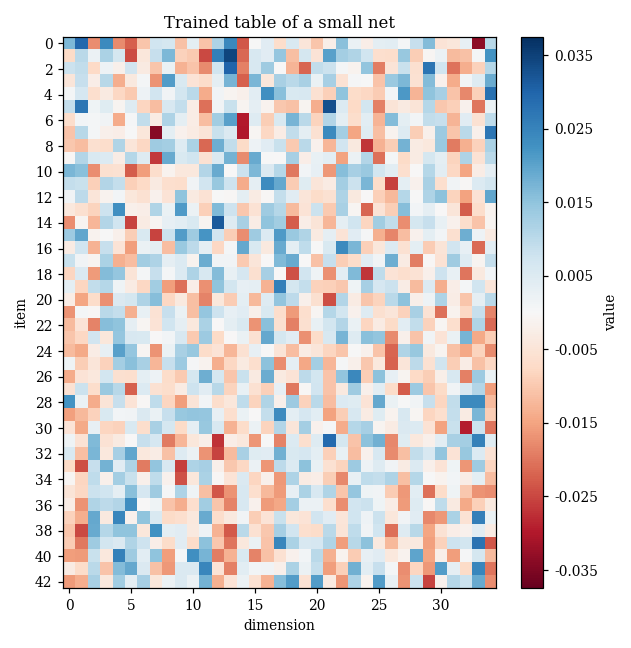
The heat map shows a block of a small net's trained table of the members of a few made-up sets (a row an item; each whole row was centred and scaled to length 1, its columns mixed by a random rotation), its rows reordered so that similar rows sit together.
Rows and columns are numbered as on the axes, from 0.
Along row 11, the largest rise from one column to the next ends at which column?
27
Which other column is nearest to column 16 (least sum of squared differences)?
22
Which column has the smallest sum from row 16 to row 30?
34
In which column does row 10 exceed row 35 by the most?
12
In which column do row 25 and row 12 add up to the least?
26
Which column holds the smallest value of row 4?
32
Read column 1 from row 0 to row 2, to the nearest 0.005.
0.03 0.01 0.01
